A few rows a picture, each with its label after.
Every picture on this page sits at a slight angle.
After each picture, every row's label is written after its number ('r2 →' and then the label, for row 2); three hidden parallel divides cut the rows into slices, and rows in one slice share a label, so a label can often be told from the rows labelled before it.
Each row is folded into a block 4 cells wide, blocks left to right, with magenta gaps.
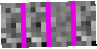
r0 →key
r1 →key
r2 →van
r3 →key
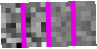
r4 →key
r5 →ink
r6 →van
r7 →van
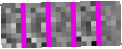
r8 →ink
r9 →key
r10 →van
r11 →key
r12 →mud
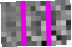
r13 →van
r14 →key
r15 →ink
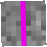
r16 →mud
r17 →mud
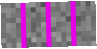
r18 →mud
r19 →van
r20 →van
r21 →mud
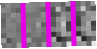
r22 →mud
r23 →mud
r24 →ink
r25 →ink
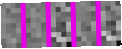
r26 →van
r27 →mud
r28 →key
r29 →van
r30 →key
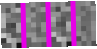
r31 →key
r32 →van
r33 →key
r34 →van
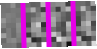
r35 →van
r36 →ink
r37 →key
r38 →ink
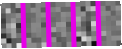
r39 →ink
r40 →mud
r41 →mud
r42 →key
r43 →van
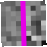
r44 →mud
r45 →key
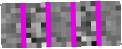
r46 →van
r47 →ink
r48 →mud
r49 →key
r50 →mud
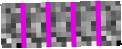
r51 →key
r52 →ink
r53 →ink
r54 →ink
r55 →key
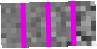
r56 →mud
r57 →van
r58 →van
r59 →ink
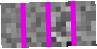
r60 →mud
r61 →van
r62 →key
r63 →van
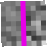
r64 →mud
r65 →ink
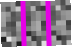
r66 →key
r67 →ink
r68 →ink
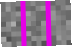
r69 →mud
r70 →van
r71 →van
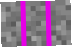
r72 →van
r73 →van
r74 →mud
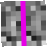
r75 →ink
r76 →ink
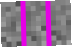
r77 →van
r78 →mud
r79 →mud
